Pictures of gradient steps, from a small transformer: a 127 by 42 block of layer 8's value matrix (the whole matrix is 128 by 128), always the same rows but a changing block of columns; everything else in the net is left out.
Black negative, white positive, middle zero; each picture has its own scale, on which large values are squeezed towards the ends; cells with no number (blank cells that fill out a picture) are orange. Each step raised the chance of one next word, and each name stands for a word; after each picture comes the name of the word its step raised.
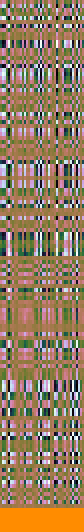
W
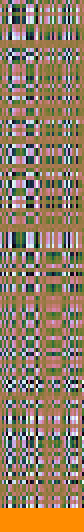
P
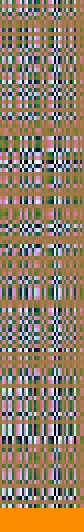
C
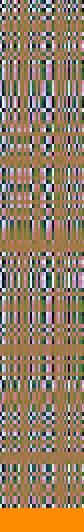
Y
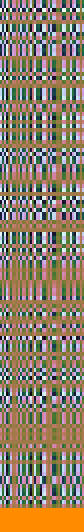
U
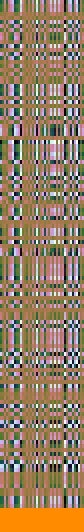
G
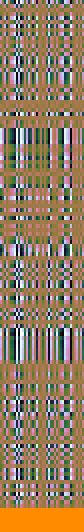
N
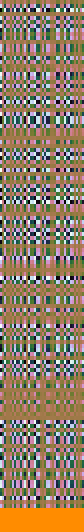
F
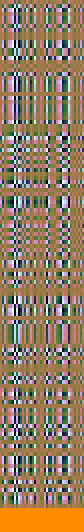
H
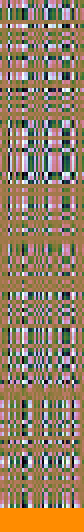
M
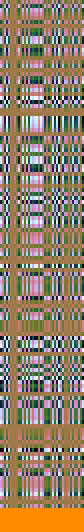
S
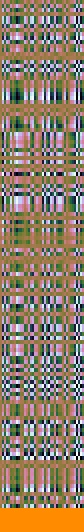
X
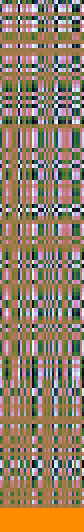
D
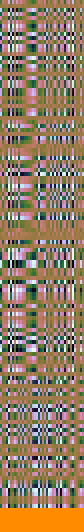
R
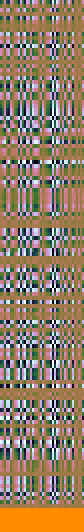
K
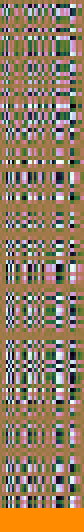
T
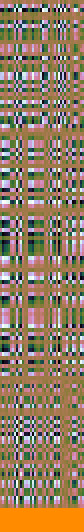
F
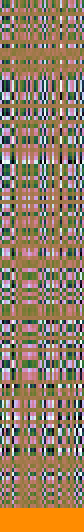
K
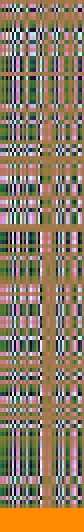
U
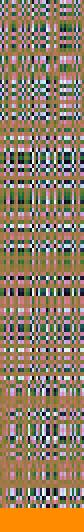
C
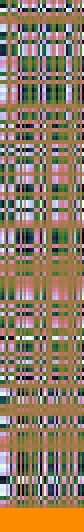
U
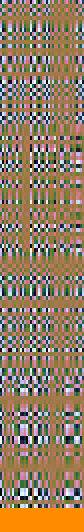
C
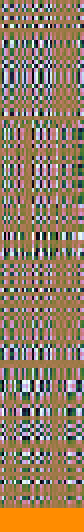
W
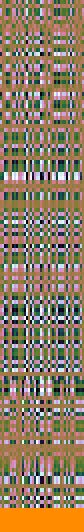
T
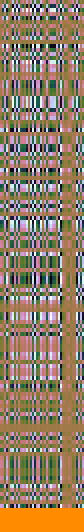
Y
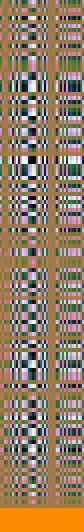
K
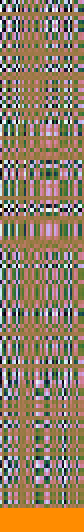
D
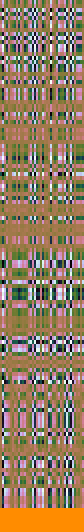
R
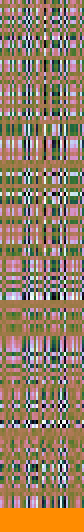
G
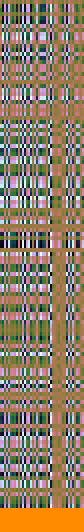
P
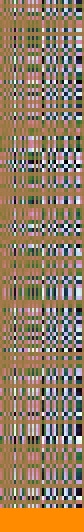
C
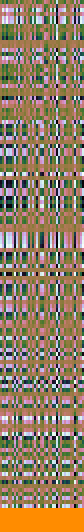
P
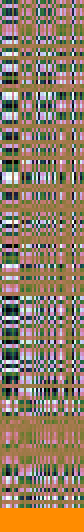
T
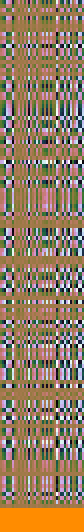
K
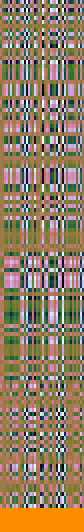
Y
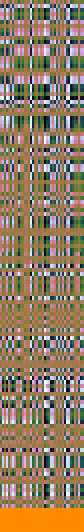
S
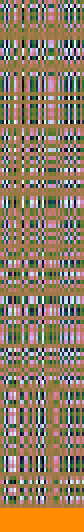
H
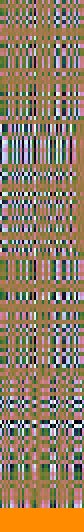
G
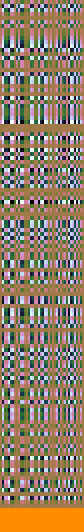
H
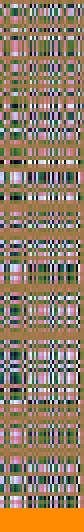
T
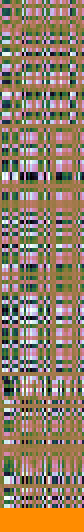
T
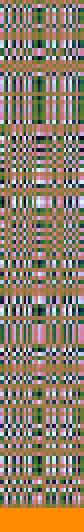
H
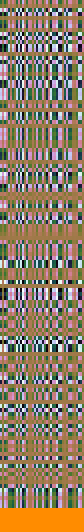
R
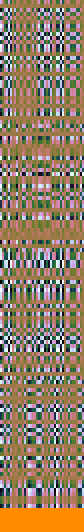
R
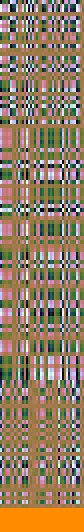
D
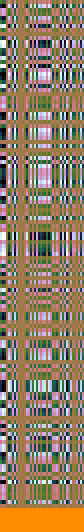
W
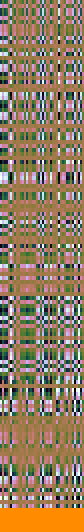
T
